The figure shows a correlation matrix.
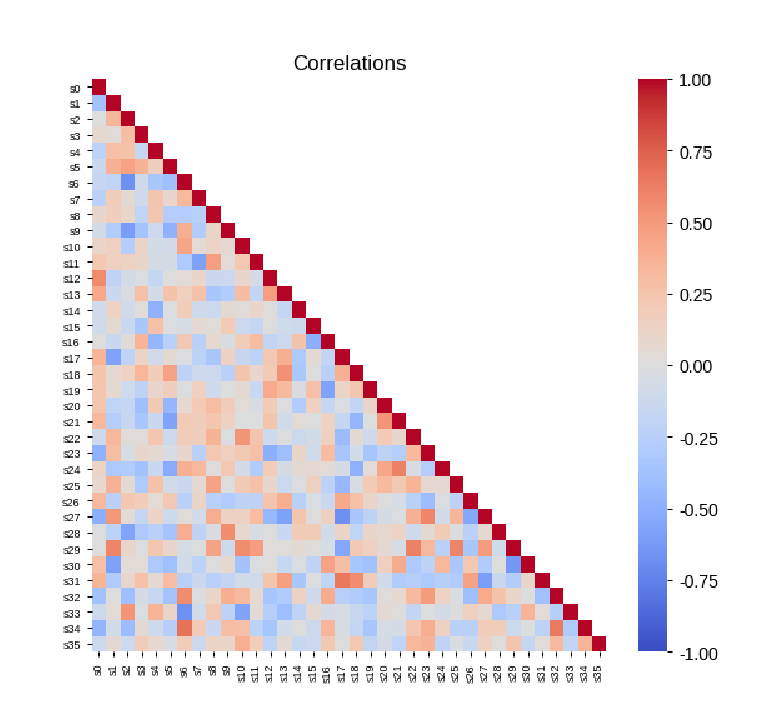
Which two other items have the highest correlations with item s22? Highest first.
s29, s10
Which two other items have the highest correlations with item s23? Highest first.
s27, s32
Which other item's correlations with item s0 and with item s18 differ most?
s21
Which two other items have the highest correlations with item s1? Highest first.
s29, s27
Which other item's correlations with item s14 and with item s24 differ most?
s20
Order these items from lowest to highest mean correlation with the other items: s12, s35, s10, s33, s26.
s33, s26, s12, s35, s10
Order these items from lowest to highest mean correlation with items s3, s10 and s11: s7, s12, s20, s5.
s7, s20, s12, s5
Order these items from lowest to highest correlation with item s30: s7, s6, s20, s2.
s7, s6, s2, s20
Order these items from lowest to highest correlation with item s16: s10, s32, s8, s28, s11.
s28, s8, s10, s11, s32
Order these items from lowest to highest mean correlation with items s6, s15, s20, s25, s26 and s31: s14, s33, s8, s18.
s14, s33, s8, s18
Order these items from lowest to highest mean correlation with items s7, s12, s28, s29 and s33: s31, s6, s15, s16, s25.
s16, s31, s6, s15, s25
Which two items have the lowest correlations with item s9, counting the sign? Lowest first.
s2, s5
